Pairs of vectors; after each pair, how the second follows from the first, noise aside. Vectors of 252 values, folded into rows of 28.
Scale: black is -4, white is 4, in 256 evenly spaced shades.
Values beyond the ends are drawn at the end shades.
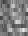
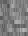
shrunk.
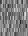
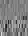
wrapped around, negated, partly zeroed.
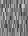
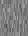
shrunk.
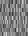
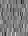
reversed, negated, partly zeroed.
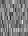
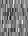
sign-scrambled.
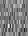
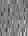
wrapped around, negated, partly zeroed.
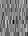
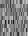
sign-scrambled.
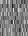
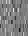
partly zeroed.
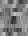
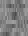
reversed, shrunk.
